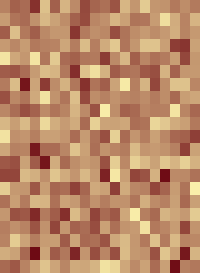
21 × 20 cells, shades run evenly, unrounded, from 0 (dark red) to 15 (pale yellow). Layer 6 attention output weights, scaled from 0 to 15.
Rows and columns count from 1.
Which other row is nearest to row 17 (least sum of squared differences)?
12
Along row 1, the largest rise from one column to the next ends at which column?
5
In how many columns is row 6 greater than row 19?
10
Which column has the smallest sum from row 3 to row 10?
3
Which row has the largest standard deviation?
14
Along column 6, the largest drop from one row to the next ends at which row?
15
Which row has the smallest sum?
20
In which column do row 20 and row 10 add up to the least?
4
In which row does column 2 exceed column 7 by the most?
19
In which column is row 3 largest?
2
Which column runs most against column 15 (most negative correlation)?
6
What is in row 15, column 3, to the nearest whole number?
9
